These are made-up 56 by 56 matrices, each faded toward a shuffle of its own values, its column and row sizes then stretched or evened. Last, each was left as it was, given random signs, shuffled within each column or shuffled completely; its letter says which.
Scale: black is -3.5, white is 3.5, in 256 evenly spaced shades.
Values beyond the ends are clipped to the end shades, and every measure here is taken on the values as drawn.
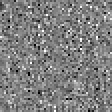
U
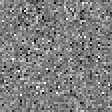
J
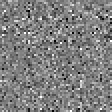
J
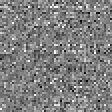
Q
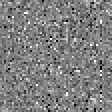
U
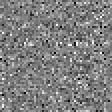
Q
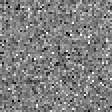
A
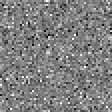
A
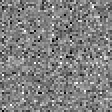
J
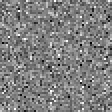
U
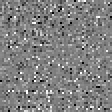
J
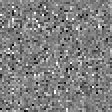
J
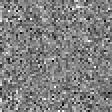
J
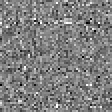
J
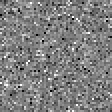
A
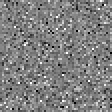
A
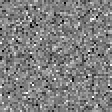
A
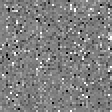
U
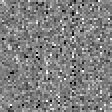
U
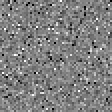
A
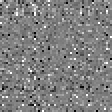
Q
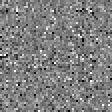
J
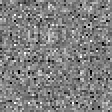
Q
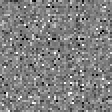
J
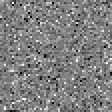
U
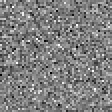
A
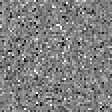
U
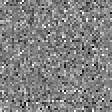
J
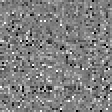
Q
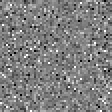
U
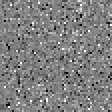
U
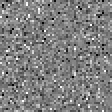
U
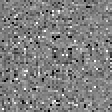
Q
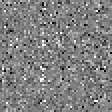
J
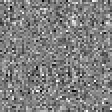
Q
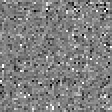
Q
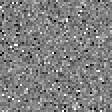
A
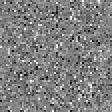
U
